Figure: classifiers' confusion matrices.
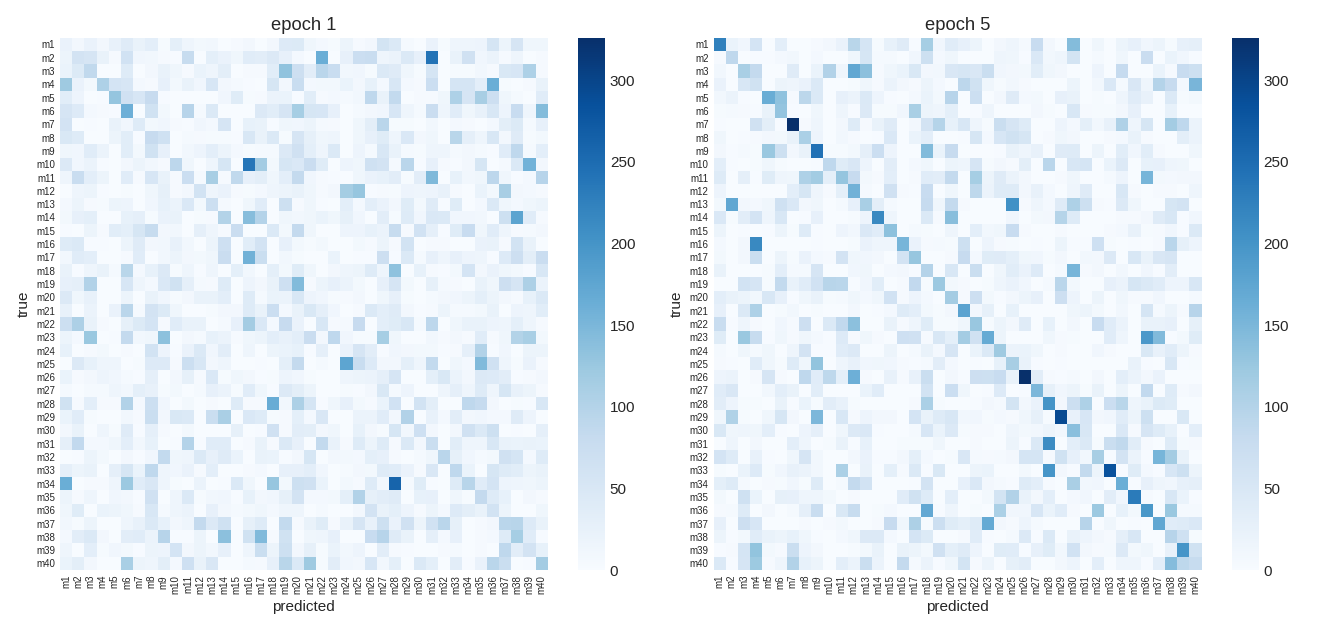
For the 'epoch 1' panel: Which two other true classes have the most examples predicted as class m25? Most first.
m12, m35
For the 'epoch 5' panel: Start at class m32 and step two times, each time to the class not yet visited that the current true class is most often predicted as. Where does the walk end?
m23
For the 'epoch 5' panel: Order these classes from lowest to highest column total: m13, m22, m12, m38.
m13, m22, m12, m38
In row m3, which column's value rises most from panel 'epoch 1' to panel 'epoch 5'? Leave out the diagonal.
m12
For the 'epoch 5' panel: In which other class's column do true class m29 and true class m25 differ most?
m2
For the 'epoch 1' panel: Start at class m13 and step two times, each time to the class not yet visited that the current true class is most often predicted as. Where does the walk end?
m20
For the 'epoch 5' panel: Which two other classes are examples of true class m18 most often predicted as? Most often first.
m30, m22
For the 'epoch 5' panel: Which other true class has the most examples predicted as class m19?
m7
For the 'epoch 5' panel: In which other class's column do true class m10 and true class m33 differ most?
m28
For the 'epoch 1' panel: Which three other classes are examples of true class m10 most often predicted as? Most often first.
m16, m39, m17
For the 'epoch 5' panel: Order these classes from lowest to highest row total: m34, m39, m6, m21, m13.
m6, m21, m34, m39, m13
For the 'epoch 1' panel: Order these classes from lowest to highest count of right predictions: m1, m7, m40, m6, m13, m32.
m1, m7, m13, m32, m40, m6
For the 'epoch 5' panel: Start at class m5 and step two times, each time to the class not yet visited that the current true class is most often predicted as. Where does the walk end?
m17
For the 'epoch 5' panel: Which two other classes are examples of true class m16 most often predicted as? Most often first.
m4, m38
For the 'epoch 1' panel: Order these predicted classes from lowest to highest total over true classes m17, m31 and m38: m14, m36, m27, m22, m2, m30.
m30, m36, m22, m2, m27, m14
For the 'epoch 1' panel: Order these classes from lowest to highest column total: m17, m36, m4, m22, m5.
m4, m5, m22, m17, m36
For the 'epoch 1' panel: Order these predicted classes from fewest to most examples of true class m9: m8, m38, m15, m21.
m15, m21, m8, m38
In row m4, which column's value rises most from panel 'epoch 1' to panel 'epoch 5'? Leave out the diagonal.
m40
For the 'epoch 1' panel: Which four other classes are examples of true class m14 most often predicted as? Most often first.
m38, m16, m17, m37
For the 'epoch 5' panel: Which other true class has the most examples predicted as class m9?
m29
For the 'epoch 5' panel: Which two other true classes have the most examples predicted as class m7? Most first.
m40, m39
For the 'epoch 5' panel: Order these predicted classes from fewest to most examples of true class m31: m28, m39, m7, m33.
m39, m7, m33, m28
